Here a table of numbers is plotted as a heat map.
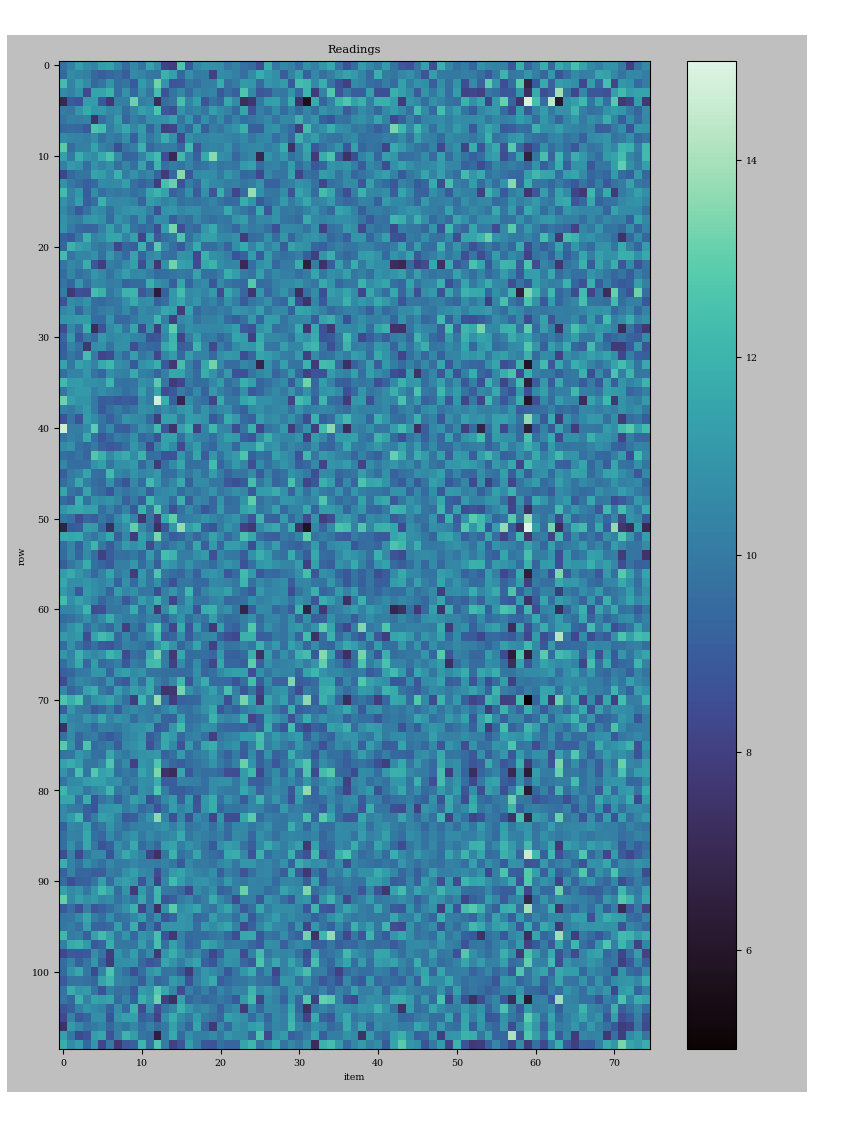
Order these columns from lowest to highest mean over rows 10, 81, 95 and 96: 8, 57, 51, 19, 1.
51, 8, 1, 57, 19
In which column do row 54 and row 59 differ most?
59
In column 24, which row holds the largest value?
14
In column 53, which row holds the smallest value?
40
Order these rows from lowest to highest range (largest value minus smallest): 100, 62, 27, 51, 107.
27, 100, 62, 107, 51
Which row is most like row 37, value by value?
2
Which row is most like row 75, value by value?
81
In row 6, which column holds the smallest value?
4
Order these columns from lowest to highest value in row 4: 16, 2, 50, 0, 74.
0, 74, 2, 50, 16
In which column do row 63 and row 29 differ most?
63
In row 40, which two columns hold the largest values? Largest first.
0, 34
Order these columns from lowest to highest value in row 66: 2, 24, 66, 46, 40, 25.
66, 25, 46, 40, 2, 24
